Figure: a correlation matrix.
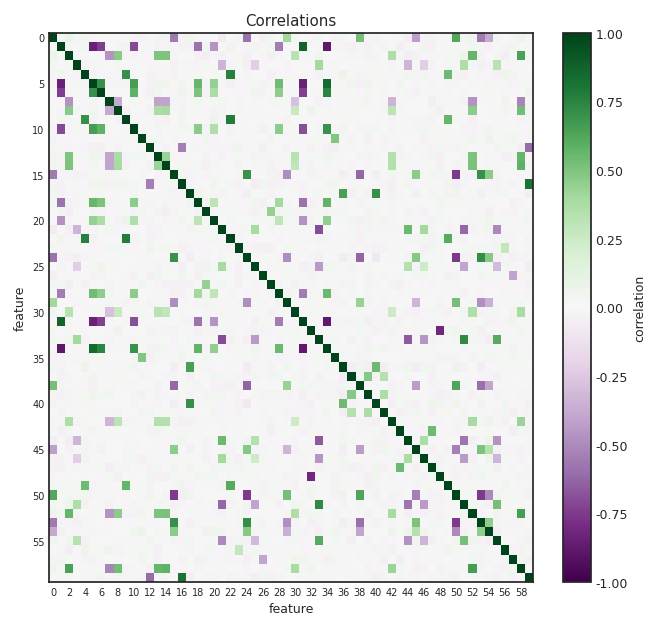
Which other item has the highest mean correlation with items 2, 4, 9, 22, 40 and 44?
49
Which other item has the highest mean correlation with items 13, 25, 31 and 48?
1
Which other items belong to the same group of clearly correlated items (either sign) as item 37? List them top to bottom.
39, 41
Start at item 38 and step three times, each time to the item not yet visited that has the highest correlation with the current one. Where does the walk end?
29
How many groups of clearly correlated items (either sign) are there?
14
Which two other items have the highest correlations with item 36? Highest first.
17, 40
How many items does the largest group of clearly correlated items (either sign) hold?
9
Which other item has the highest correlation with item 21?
44
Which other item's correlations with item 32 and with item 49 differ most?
48
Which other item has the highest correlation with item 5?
34
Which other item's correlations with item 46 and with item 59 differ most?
16
